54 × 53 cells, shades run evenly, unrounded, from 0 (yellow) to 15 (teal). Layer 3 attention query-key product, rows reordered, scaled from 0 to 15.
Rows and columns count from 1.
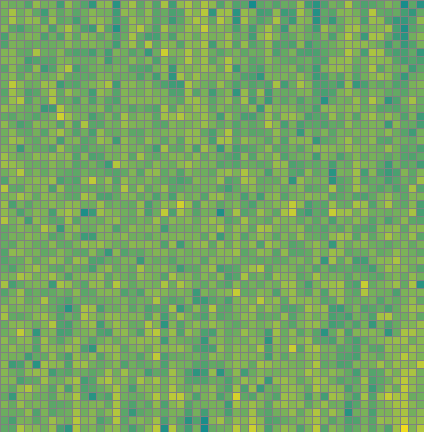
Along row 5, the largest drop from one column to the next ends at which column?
47
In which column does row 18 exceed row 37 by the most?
30
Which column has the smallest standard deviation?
16
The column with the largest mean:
41
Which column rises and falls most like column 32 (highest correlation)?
51
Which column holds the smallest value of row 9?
9
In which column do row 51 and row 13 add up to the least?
3
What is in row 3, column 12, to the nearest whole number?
7
